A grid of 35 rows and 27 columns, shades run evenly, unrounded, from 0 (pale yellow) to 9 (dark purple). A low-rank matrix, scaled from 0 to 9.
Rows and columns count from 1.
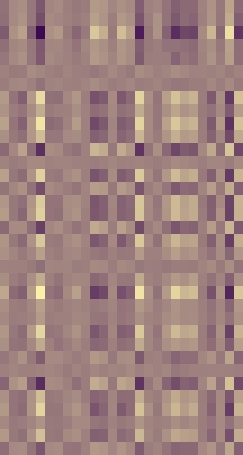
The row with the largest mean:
3
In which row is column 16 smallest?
23
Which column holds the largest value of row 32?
26
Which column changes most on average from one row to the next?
5
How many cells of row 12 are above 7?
2
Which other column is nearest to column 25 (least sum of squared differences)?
9
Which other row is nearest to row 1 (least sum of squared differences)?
35
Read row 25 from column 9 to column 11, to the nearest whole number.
4 4 5
